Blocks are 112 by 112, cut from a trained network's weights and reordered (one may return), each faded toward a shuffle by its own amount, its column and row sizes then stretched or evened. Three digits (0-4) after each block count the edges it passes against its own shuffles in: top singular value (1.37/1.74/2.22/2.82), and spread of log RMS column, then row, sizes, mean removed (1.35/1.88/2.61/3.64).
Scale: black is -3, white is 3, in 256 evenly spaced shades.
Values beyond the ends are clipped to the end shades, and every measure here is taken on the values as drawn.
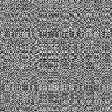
4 0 3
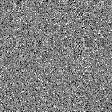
2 1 0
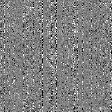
3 4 1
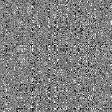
3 3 1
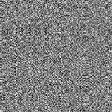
3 2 1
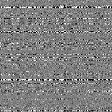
4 1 4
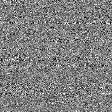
1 0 3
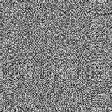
3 0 1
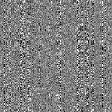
3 4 0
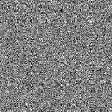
3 2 1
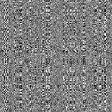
4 4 2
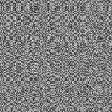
4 2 0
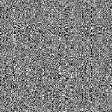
3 3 3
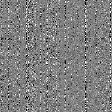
3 4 0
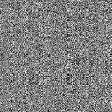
3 3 1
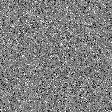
0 0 1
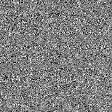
0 0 3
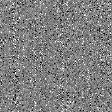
0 3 0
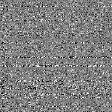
0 2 4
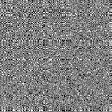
4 2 3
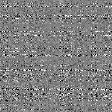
1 3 4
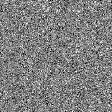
1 1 0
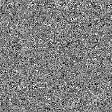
1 1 2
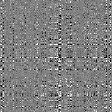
4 4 3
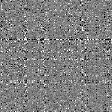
3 3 3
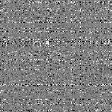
3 3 4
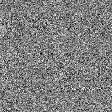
1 0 2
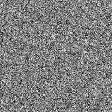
1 1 0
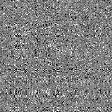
3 2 2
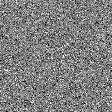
1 1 1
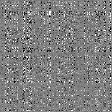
2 4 3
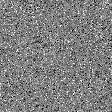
1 0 0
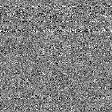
1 1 3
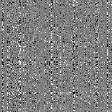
3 4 2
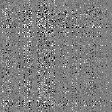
1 4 3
